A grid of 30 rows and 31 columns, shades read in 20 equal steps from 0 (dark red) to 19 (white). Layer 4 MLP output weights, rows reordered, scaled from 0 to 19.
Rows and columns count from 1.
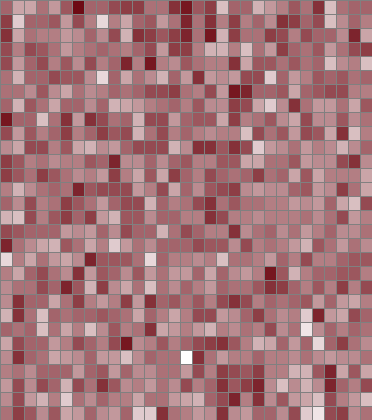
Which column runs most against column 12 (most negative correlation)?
2
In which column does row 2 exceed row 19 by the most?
9
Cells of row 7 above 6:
20
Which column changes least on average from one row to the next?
3
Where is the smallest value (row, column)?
1, 7
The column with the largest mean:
26
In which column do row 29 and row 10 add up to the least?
22
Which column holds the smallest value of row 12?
10
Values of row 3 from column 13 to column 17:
4 6 4 2 8
